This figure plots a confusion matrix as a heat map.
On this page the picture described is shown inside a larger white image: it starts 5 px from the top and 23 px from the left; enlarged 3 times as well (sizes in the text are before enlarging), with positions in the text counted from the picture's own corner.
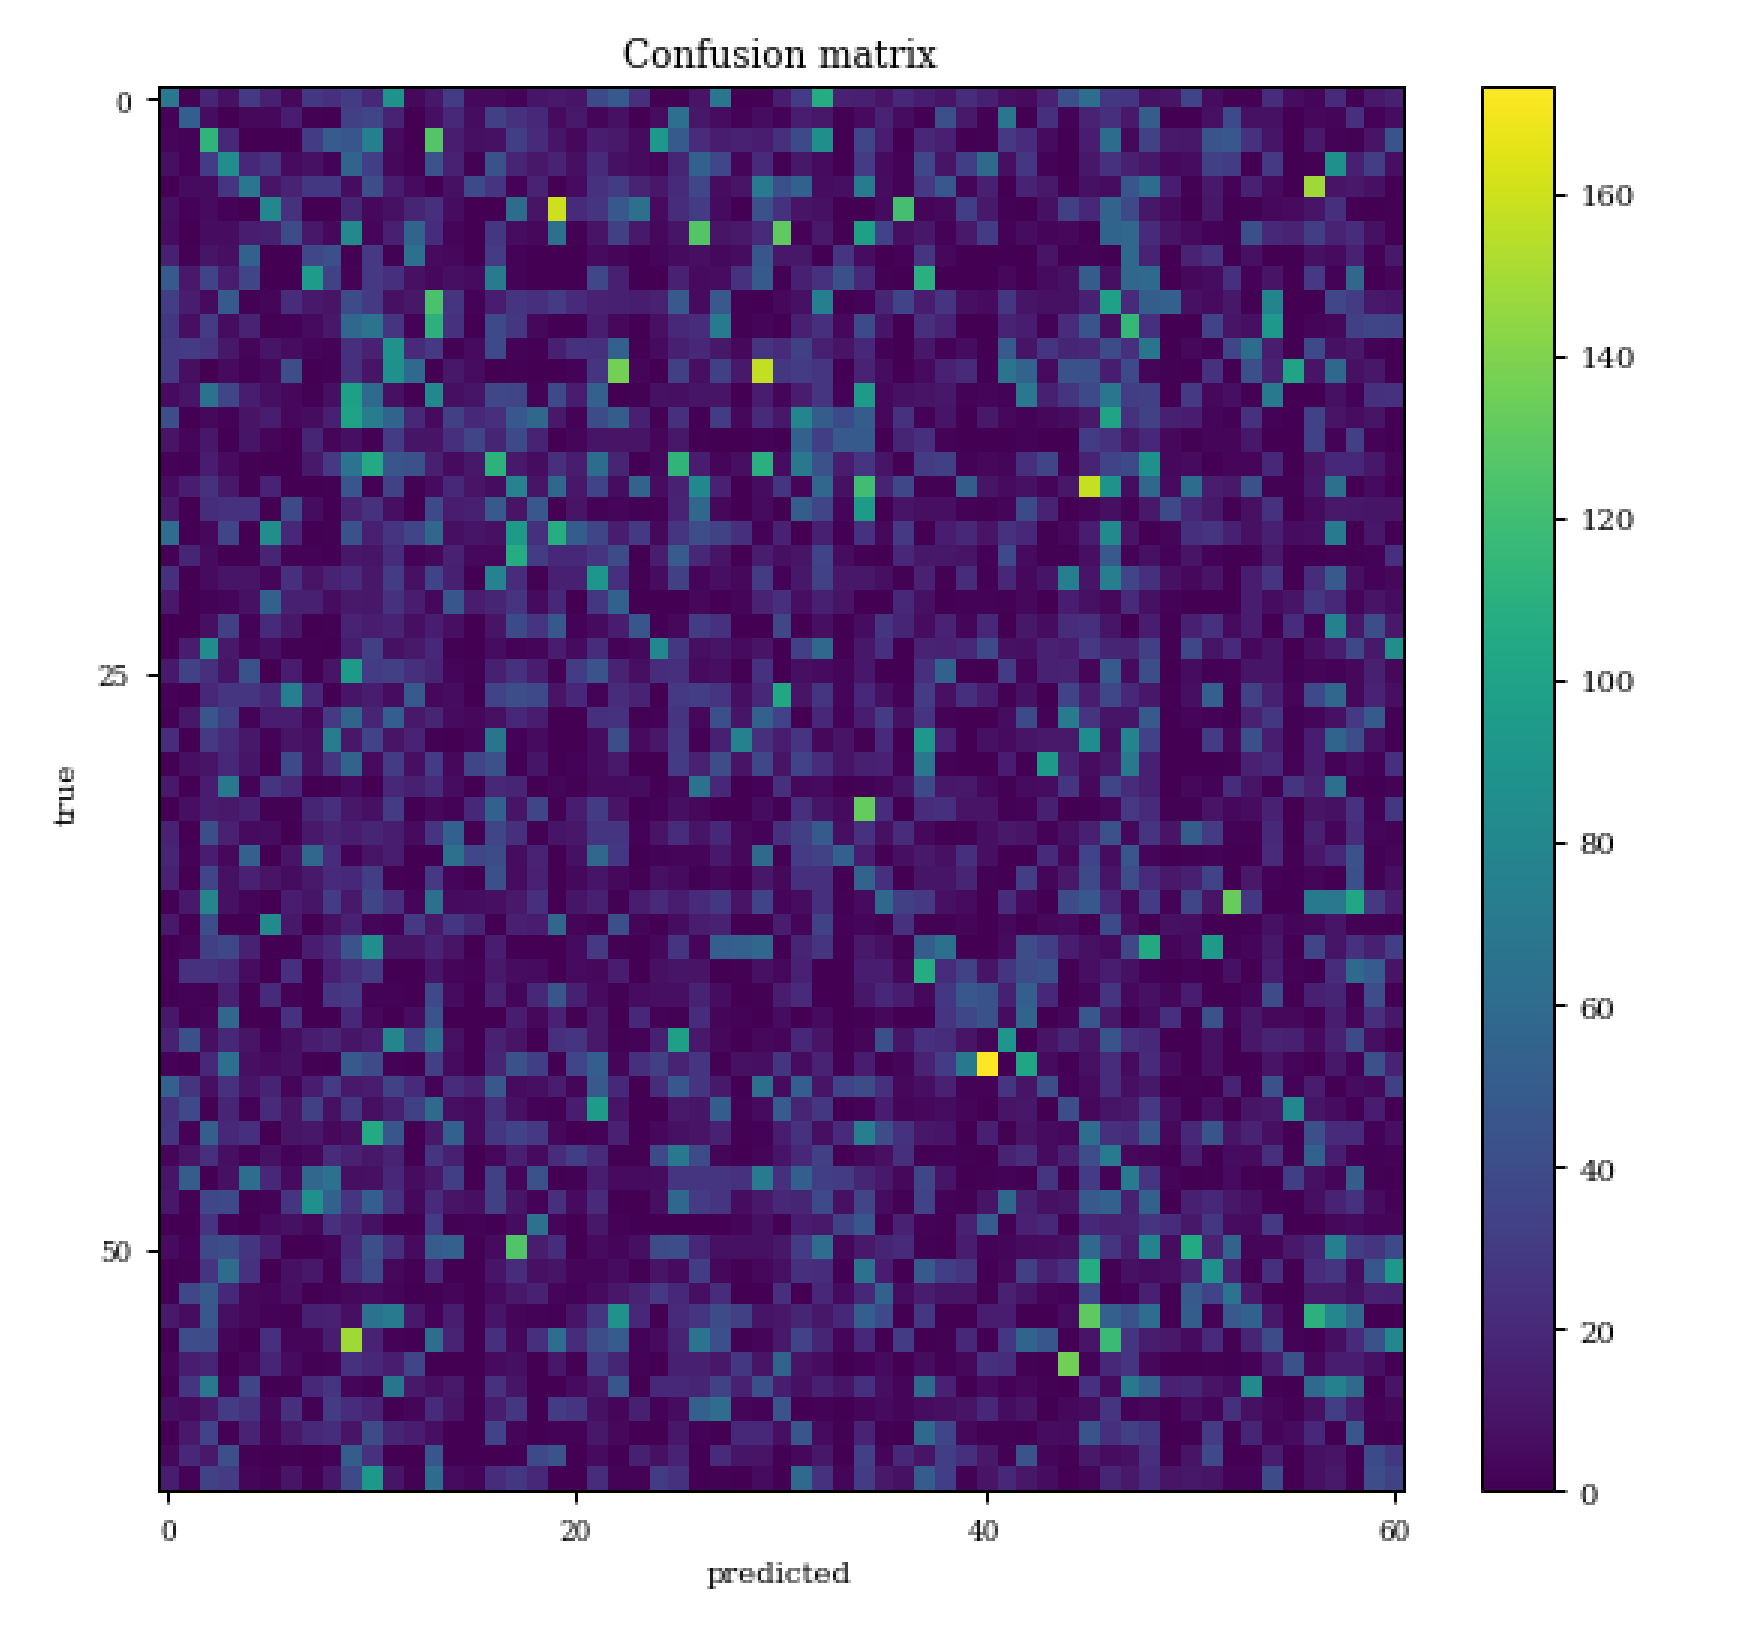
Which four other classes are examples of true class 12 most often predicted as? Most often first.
29, 22, 55, 11
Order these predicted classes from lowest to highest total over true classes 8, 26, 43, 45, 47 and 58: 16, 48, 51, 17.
17, 51, 48, 16
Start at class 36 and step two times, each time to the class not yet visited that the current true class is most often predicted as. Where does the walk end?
19
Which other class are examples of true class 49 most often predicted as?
18
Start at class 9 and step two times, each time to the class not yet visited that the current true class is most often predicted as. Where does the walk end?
34
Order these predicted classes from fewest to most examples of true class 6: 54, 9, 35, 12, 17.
17, 54, 35, 12, 9
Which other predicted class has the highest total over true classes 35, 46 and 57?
52
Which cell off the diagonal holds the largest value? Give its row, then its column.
42, 40
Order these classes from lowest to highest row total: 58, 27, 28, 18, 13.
58, 18, 27, 28, 13
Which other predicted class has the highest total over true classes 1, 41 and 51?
25
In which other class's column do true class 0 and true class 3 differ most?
32
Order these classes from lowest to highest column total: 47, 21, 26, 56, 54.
54, 56, 26, 21, 47
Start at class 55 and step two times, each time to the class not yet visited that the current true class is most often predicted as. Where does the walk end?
21
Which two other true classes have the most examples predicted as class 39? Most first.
42, 17
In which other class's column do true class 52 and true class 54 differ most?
9
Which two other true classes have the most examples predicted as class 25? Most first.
16, 41
